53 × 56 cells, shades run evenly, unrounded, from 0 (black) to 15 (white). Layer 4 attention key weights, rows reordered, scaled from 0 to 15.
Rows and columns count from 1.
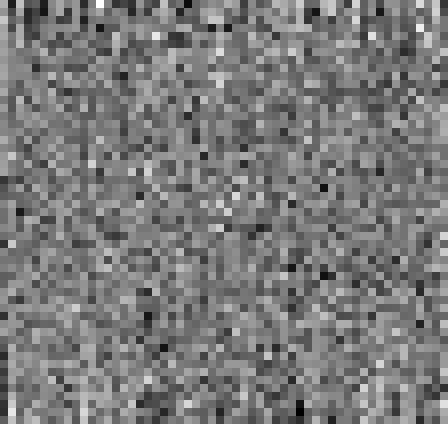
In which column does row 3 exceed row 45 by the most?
1
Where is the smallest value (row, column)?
52, 38
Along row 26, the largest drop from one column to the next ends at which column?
37
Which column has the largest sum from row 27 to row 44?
56
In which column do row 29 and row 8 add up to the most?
27
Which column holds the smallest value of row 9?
5
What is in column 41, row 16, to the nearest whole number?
9
